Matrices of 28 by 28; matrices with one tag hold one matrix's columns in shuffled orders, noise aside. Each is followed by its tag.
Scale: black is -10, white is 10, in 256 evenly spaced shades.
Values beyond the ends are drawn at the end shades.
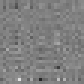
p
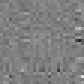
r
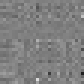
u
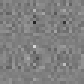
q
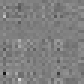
u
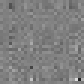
p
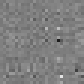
r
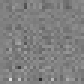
p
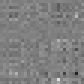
u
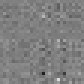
u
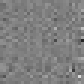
r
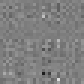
u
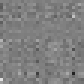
u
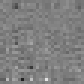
p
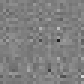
r
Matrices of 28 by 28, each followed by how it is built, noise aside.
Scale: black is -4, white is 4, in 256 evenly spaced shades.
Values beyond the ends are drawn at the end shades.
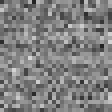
blocks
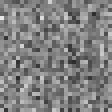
blocks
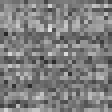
blocks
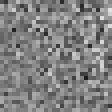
upper triangular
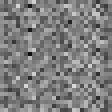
repeating rows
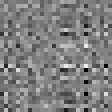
low rank
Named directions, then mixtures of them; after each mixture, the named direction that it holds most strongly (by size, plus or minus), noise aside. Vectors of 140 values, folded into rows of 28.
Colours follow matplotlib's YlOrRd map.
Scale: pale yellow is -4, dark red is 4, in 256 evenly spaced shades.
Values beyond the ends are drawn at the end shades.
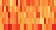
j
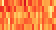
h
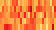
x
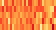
h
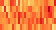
j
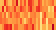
x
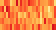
j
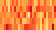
x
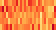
h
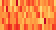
j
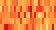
x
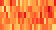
j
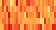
j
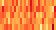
x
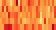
j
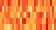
x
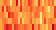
j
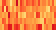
j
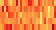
j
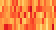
x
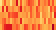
j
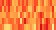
x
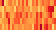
h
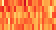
h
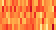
x
